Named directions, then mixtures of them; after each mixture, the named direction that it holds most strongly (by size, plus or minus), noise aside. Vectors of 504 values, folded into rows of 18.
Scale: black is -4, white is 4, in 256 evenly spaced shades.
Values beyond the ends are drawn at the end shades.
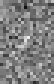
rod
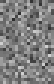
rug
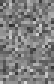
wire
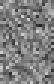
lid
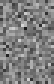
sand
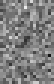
rod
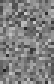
sand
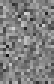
sand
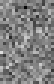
lid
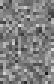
lid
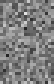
sand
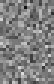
rug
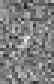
rod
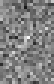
rod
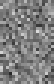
lid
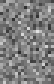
rug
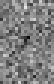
rod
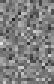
rug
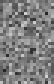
sand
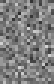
rug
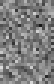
lid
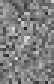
rod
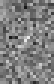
rod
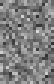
lid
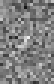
rod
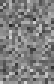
wire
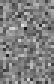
sand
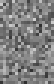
wire
